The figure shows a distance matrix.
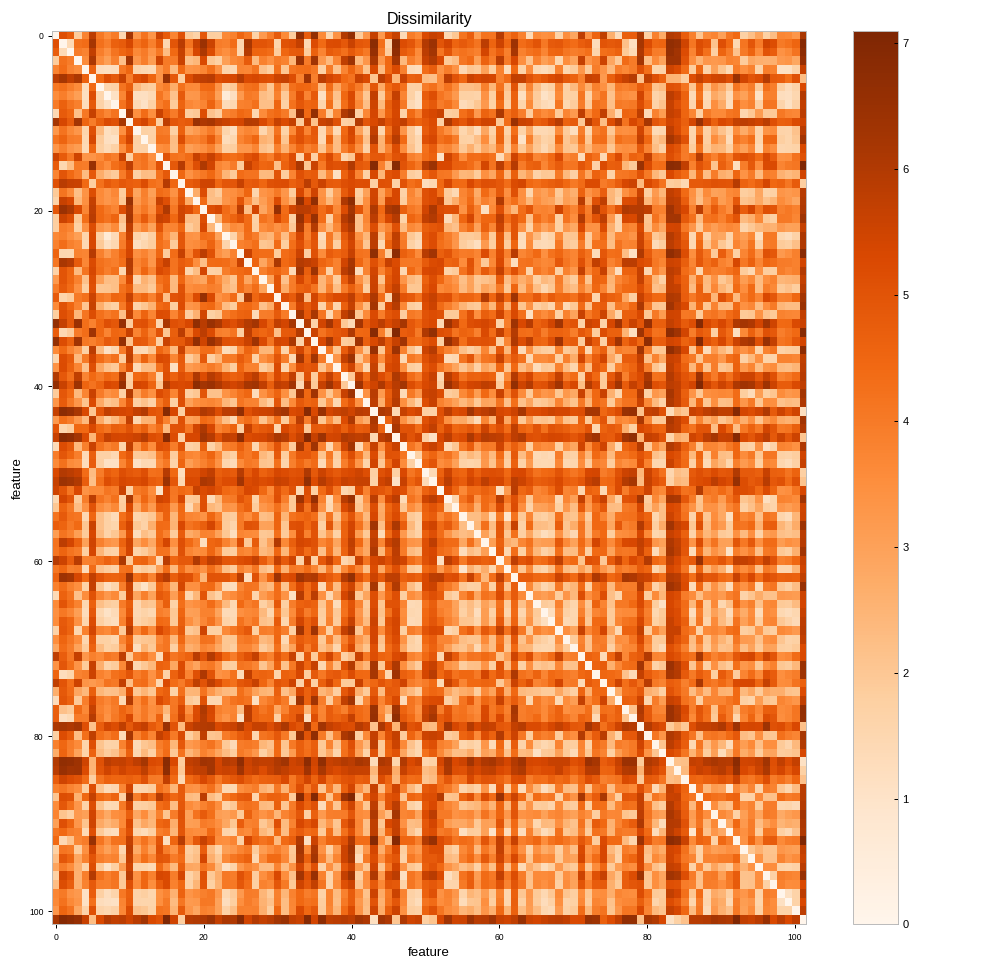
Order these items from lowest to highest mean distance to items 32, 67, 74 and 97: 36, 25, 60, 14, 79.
36, 14, 60, 25, 79
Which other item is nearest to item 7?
23
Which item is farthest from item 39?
87
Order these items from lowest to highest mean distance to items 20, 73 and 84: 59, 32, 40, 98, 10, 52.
98, 59, 52, 32, 10, 40
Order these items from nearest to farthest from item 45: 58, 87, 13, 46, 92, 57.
92, 13, 57, 87, 58, 46
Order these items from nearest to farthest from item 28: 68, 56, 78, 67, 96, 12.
67, 12, 56, 96, 68, 78
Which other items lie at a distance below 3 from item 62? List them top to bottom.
20, 26, 58
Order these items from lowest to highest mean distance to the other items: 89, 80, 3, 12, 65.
65, 12, 89, 3, 80
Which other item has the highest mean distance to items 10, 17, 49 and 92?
62
